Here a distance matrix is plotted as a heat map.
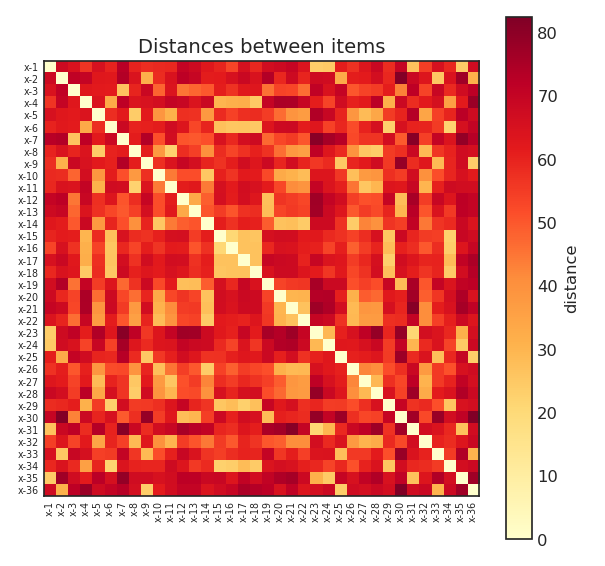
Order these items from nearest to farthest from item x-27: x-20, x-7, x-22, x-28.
x-28, x-22, x-20, x-7
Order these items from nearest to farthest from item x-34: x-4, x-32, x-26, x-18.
x-18, x-4, x-26, x-32
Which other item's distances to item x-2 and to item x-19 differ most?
x-30
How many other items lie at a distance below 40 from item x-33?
4
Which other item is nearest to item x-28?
x-8
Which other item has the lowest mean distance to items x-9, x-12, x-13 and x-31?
x-19
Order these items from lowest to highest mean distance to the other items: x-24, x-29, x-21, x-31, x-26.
x-26, x-29, x-21, x-24, x-31
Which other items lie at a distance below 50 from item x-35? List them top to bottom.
x-1, x-23, x-24, x-31
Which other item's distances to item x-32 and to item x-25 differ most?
x-36
